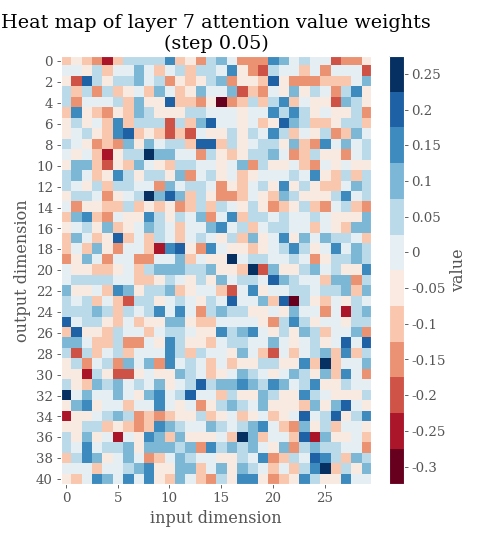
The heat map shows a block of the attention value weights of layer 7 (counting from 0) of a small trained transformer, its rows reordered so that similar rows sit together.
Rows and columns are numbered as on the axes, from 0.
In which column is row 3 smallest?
17
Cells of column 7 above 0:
12
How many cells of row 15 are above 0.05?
6
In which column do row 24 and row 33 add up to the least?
13
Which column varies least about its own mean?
28
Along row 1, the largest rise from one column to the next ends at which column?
20
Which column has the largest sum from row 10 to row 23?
21
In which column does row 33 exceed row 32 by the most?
27
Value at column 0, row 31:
0.05
